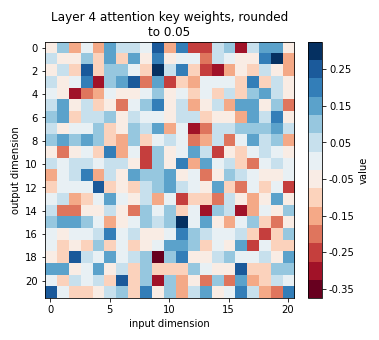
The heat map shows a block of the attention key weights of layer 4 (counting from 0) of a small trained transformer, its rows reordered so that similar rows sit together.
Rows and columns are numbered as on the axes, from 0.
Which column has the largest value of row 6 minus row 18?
9
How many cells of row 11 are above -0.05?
13
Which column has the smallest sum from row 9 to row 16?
16
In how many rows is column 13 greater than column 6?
7
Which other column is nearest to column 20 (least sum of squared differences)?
15
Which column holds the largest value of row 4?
18
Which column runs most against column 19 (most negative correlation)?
10
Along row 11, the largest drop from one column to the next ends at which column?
4
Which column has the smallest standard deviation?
0
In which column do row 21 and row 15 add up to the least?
19
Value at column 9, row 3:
0.15
